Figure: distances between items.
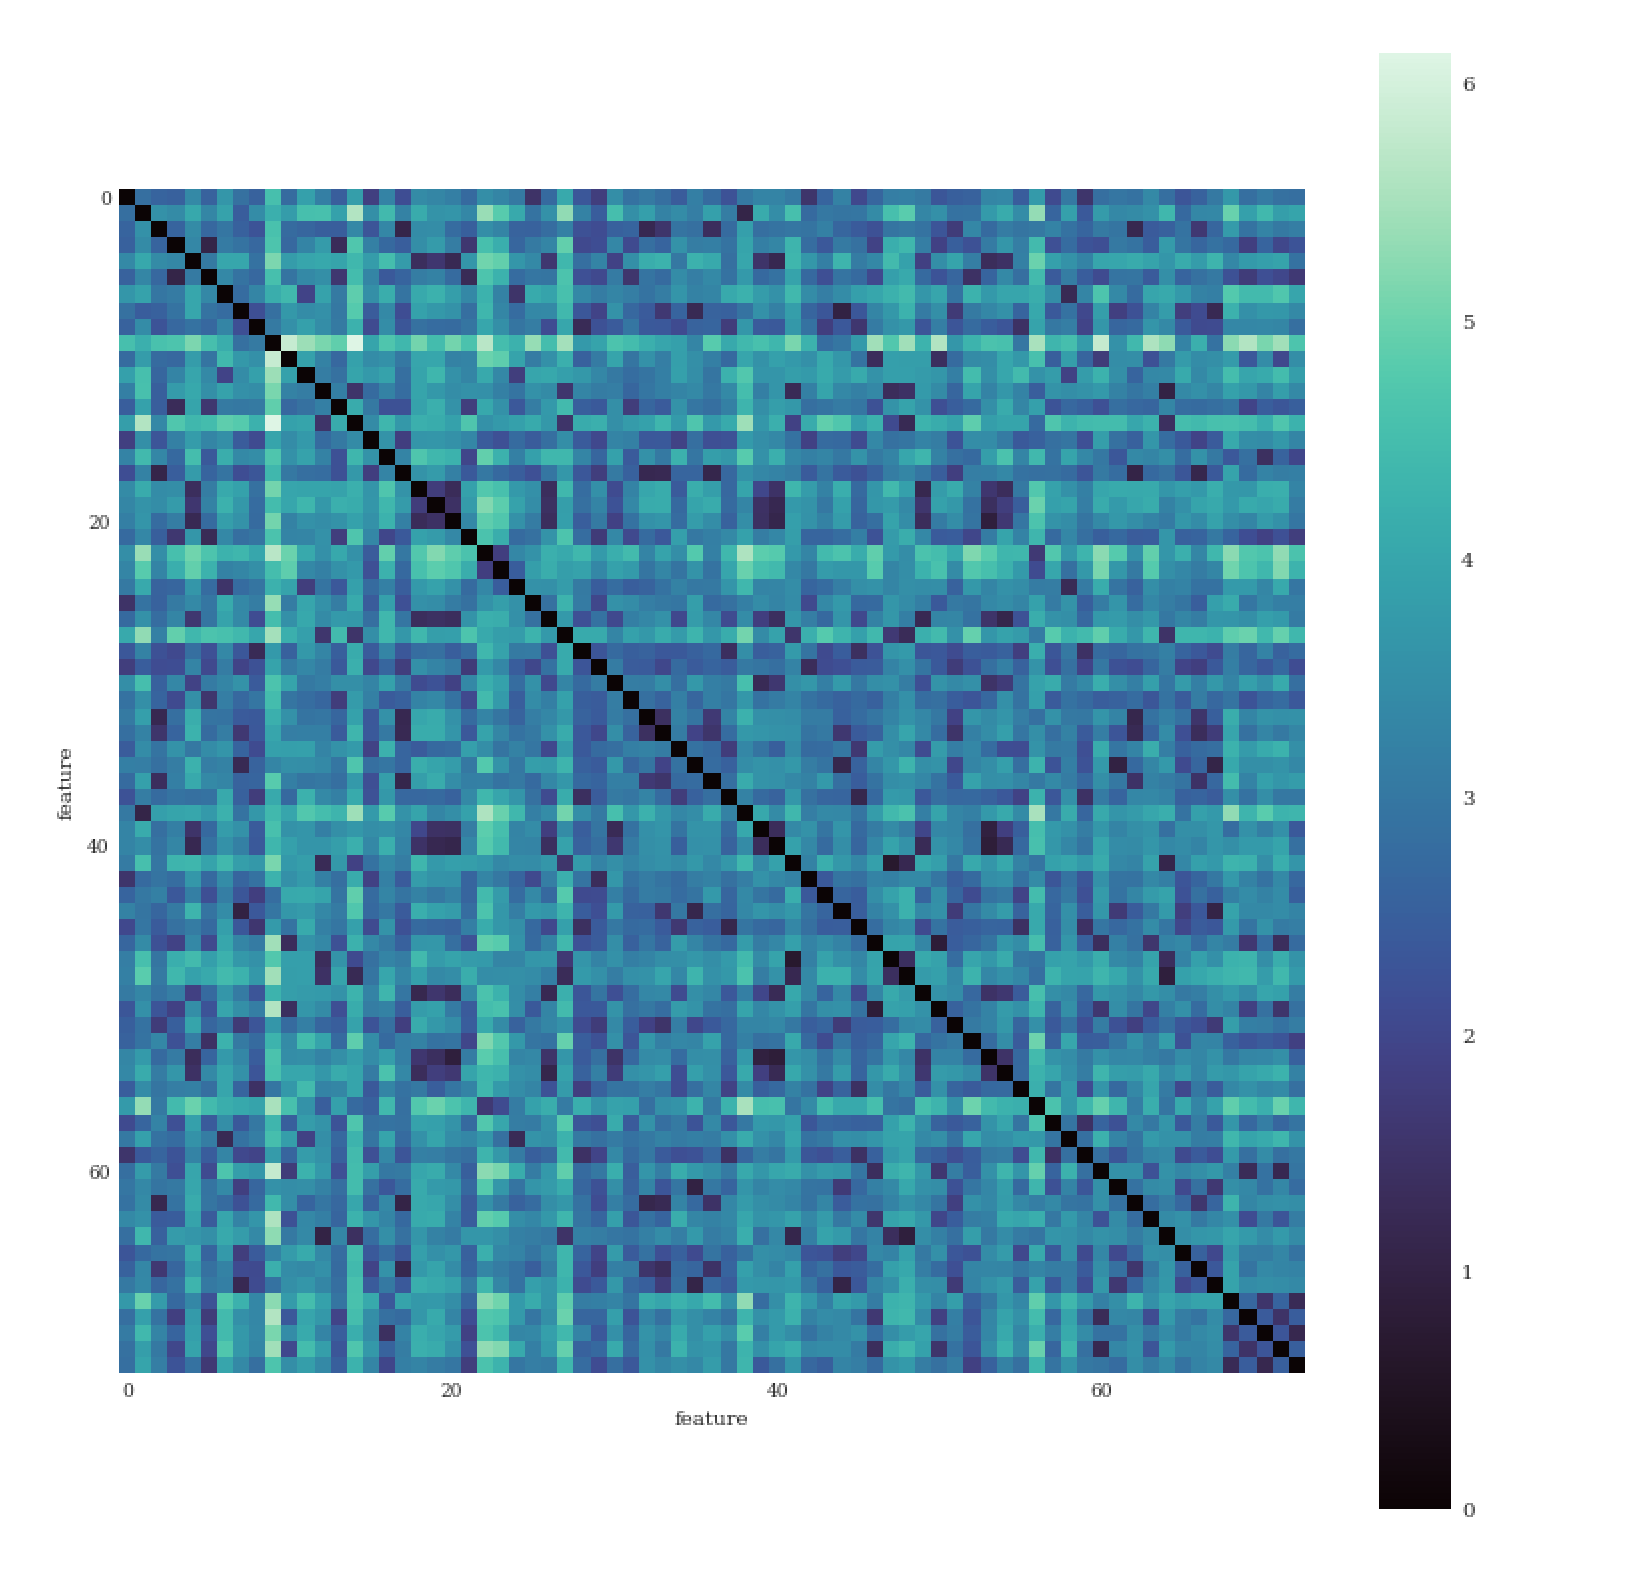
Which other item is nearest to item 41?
47
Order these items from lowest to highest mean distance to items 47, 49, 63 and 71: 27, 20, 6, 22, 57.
20, 57, 27, 6, 22
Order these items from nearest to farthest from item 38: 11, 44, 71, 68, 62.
44, 62, 71, 11, 68
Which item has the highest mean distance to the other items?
9
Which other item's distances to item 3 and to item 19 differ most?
13
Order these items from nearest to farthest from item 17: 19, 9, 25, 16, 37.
25, 37, 16, 19, 9
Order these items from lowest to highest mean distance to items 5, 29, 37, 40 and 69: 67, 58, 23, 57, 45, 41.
45, 57, 67, 58, 41, 23
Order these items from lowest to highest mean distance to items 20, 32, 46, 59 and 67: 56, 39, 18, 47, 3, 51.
51, 3, 39, 18, 47, 56
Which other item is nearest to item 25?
0
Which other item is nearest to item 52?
5
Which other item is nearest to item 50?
46
